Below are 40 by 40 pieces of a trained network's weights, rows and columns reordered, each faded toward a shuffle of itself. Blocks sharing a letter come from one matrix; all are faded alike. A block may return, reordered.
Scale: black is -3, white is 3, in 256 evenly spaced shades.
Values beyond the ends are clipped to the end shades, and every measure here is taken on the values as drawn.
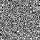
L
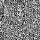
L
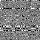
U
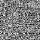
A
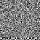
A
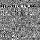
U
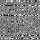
U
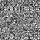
A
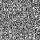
L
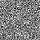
L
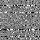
U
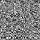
A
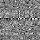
U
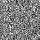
L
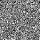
L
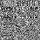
A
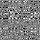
U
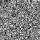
L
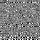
U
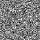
L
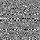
U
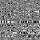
U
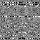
U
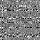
U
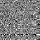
U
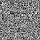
A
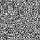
A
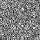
L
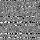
U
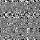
U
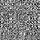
A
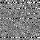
U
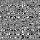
U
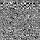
U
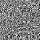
A
